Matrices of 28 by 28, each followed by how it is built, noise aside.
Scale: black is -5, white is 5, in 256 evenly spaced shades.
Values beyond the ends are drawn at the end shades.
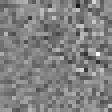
upper triangular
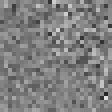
upper triangular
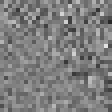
upper triangular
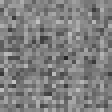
blocks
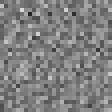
repeating columns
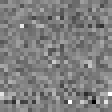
uneven rows
